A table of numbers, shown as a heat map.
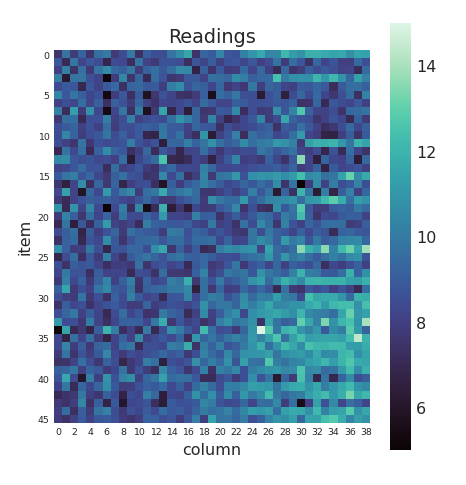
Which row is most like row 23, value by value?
25
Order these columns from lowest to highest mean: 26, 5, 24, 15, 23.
5, 15, 23, 24, 26
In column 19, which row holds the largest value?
45
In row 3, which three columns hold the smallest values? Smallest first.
6, 1, 11
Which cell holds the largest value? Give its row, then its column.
34, 25
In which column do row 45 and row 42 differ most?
36
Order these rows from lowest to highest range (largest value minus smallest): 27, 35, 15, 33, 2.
2, 27, 15, 33, 35
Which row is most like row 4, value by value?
22
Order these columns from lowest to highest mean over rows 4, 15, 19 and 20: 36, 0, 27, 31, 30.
0, 31, 27, 36, 30
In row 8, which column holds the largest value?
28
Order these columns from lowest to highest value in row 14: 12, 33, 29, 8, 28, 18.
33, 12, 8, 28, 29, 18
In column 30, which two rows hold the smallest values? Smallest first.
16, 43
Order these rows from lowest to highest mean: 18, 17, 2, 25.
2, 17, 25, 18
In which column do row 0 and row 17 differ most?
32
